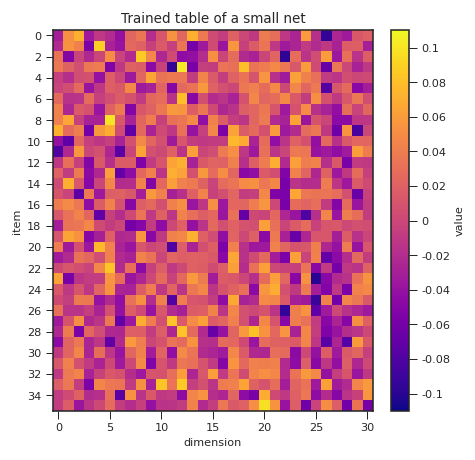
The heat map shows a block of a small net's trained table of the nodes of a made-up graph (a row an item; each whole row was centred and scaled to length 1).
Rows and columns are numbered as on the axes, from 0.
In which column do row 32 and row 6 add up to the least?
13
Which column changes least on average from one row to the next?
17
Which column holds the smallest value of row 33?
3
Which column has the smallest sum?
27
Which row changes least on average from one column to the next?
18
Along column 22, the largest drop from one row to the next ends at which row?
26
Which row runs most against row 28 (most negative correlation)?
2
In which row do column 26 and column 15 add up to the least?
28
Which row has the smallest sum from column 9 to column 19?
20
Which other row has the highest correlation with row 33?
14
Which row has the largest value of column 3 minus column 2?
15
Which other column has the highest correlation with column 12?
19
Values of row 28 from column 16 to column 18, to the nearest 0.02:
-0.04 0.02 0.06
